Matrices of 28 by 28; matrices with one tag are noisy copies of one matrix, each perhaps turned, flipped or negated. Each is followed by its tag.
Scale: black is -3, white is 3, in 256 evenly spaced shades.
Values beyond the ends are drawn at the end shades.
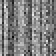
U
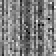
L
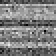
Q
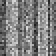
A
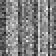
A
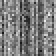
L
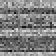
Q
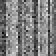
A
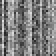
U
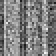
Q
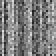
U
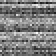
U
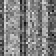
Q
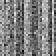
U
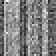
Q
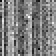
U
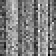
A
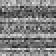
A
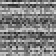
U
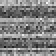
A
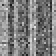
Q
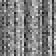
U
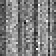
A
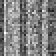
Q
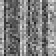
Q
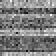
Q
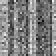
Q
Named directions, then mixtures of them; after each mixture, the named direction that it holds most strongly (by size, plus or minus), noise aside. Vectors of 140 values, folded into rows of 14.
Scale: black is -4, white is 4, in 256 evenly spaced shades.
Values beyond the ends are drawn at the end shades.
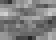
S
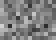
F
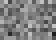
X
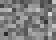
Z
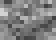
S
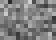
X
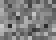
F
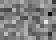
Z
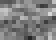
S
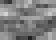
S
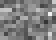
Z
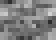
S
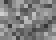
F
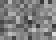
X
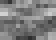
S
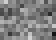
X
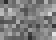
X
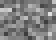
Z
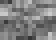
S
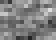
S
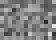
Z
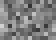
F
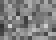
F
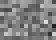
Z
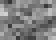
S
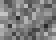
F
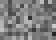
X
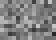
X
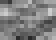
S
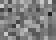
Z
